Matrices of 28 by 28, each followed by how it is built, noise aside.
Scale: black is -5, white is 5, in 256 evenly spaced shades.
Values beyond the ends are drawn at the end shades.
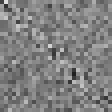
banded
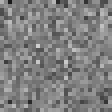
low rank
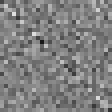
diagonal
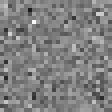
uneven columns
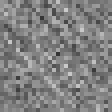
Toeplitz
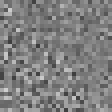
lower triangular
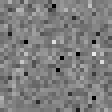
sparse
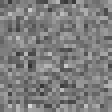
low rank
